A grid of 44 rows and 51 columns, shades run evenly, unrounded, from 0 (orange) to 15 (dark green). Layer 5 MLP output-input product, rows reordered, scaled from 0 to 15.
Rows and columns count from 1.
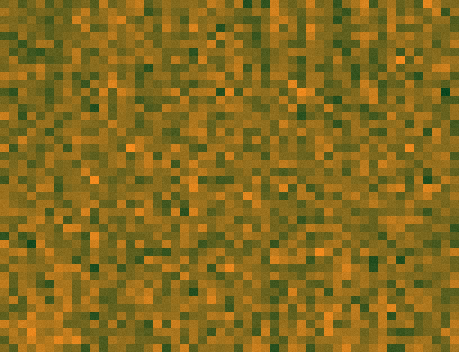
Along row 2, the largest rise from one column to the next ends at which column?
50
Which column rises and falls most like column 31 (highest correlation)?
44
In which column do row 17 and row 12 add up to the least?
34
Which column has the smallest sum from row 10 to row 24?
22
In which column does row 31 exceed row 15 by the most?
4
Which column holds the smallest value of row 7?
9
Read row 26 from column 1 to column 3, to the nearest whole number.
5 7 8
